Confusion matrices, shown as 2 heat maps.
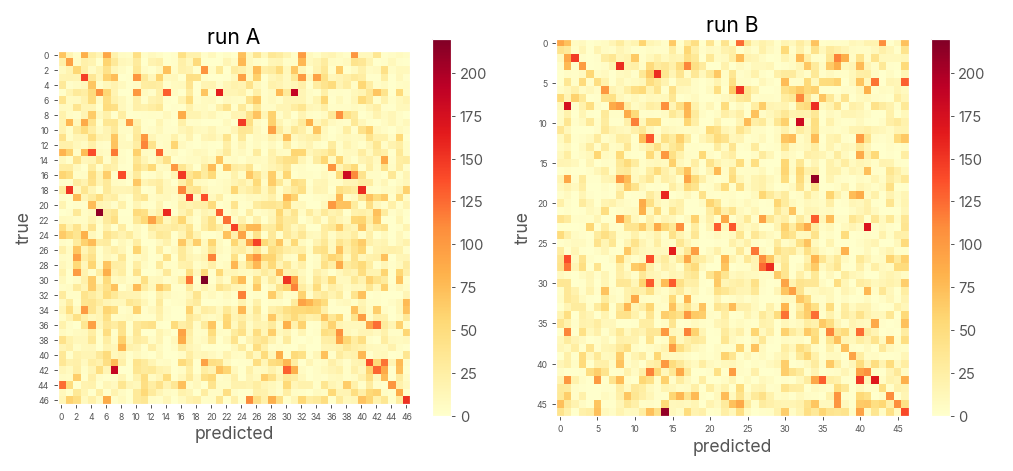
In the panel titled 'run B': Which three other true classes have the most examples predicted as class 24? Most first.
6, 0, 45
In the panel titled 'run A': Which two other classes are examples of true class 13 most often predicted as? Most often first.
4, 7
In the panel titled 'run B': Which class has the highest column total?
34
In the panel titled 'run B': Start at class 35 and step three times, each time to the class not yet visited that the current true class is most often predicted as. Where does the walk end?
14
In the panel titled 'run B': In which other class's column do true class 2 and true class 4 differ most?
13
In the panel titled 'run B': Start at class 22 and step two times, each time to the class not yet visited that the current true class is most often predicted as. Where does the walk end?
30
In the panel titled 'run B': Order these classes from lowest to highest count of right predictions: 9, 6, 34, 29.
29, 9, 6, 34
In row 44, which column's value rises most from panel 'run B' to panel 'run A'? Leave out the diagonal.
0
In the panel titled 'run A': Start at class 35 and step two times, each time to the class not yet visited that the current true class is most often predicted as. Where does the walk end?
29
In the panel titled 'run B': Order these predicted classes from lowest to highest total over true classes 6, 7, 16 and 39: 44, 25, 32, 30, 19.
19, 44, 25, 30, 32
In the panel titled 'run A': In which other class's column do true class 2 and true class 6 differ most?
19
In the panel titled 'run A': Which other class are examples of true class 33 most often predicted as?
32
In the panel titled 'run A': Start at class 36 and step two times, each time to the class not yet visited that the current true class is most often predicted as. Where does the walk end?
7
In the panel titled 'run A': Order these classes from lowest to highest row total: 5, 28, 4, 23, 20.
4, 20, 28, 23, 5
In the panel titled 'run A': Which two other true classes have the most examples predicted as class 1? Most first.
18, 9
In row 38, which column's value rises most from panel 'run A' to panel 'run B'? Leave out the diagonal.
15
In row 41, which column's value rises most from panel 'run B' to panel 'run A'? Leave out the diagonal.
43
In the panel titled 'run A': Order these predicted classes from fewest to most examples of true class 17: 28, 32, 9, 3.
9, 3, 32, 28
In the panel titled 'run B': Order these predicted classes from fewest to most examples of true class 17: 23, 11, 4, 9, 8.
4, 11, 23, 9, 8
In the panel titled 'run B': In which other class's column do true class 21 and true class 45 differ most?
37
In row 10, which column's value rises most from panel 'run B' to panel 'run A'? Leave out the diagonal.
28
